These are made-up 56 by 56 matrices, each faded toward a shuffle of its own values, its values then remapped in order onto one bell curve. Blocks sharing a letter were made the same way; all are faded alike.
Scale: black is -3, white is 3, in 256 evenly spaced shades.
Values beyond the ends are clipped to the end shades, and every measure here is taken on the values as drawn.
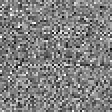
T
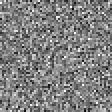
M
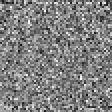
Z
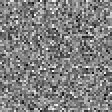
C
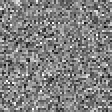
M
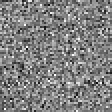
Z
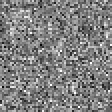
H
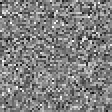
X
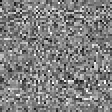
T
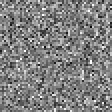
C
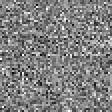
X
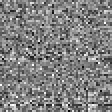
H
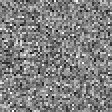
C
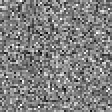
X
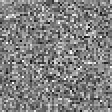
X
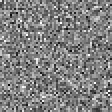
C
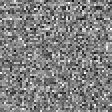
H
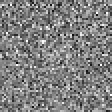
Z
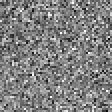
Z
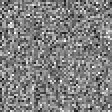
C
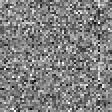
X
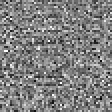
T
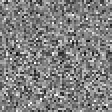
H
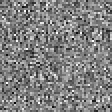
H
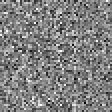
X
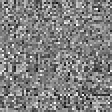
T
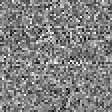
X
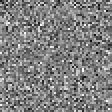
C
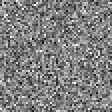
M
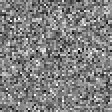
Z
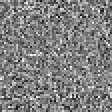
Z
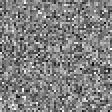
C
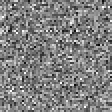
X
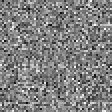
T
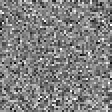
X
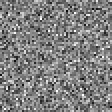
M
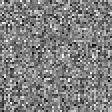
C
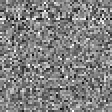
H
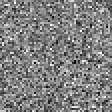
M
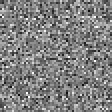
X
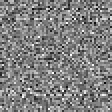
H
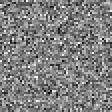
X
